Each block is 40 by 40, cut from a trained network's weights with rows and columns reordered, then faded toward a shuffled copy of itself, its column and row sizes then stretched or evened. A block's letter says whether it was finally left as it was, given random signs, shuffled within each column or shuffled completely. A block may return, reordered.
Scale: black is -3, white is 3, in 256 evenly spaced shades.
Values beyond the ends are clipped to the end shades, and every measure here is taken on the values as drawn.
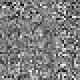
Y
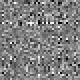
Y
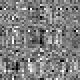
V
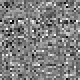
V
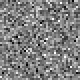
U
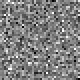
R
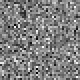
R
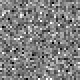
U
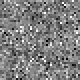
U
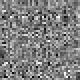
V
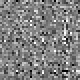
Y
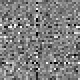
Y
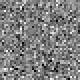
R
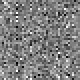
R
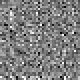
V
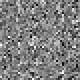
R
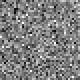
U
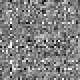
Y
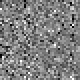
R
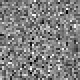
R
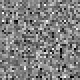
Y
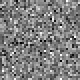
R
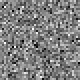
U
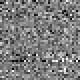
Y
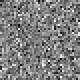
R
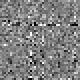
Y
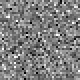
U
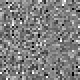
R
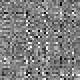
V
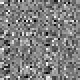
V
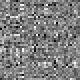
V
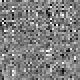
V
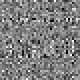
V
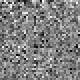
Y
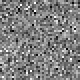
U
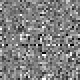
Y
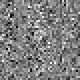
R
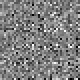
V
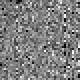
R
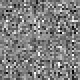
Y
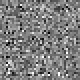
Y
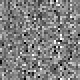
R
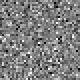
U
